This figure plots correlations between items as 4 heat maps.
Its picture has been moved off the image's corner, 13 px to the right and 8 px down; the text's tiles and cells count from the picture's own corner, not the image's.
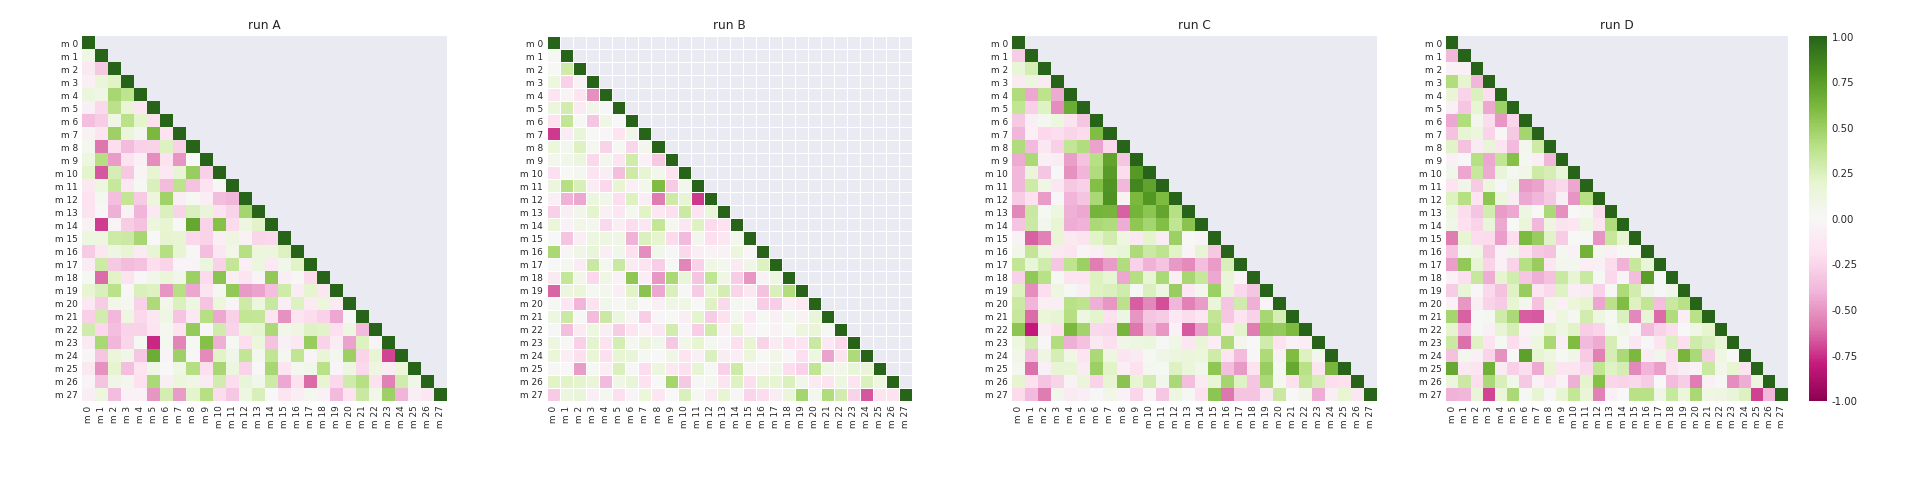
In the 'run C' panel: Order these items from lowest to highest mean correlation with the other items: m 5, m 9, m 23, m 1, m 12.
m 1, m 5, m 23, m 9, m 12
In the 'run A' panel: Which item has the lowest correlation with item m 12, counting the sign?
m 19
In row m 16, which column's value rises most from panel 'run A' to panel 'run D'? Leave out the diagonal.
m 18
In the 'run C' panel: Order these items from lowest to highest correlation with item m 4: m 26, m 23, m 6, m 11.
m 23, m 11, m 6, m 26
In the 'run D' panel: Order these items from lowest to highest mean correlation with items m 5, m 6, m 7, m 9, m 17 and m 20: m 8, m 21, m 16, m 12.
m 12, m 21, m 8, m 16
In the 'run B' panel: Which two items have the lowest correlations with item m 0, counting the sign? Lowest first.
m 7, m 19
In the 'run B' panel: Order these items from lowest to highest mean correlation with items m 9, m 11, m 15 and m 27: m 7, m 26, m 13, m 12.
m 12, m 13, m 26, m 7
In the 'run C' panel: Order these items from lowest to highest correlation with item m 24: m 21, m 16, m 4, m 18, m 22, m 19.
m 16, m 18, m 4, m 22, m 19, m 21
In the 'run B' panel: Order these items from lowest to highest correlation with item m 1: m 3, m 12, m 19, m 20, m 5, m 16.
m 12, m 3, m 20, m 16, m 19, m 5
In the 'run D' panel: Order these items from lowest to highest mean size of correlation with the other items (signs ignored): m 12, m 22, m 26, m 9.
m 22, m 9, m 26, m 12
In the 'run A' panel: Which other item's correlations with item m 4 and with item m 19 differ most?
m 6
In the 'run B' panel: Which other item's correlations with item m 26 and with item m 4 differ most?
m 3
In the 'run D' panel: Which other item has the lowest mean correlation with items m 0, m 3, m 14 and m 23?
m 17
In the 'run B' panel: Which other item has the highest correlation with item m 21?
m 27
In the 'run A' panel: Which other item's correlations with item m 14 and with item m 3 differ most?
m 8
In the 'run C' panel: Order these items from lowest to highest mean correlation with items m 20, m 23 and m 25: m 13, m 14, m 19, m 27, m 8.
m 13, m 14, m 27, m 8, m 19
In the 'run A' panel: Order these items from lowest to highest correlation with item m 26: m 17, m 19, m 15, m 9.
m 17, m 15, m 19, m 9
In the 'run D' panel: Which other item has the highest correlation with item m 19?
m 24
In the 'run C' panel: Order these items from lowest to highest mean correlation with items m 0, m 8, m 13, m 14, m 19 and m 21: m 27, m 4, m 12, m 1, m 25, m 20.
m 1, m 27, m 20, m 4, m 12, m 25
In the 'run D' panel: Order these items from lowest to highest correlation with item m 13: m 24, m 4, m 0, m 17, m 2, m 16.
m 4, m 2, m 17, m 16, m 0, m 24
